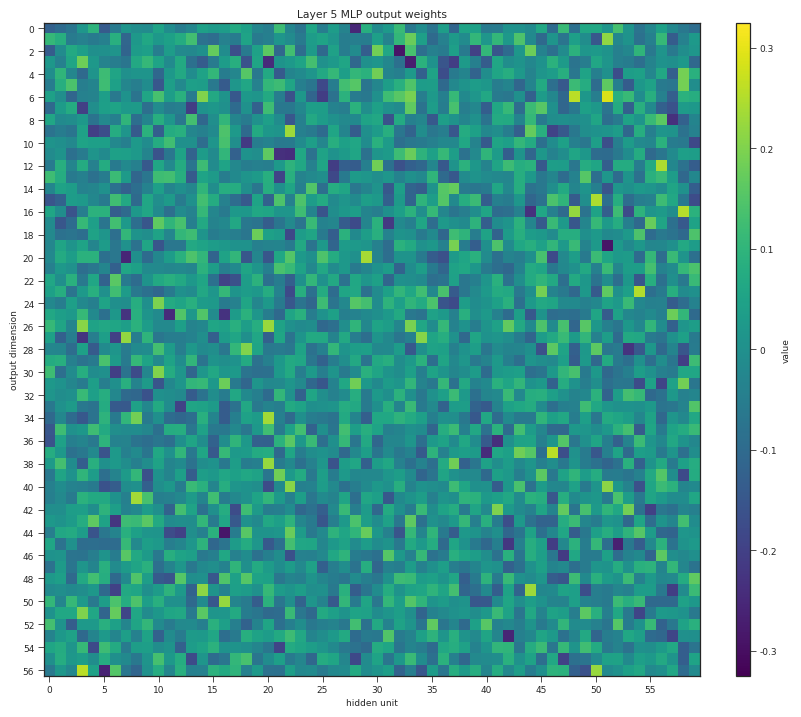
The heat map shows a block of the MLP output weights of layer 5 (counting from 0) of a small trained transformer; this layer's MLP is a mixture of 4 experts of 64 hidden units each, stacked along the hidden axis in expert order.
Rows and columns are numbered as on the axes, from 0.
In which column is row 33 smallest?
12
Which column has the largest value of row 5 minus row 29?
58
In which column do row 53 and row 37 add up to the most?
46
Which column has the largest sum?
14
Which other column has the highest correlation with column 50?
3
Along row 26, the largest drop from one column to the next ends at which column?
48
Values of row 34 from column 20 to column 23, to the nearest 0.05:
0.25 -0.05 -0.1 0
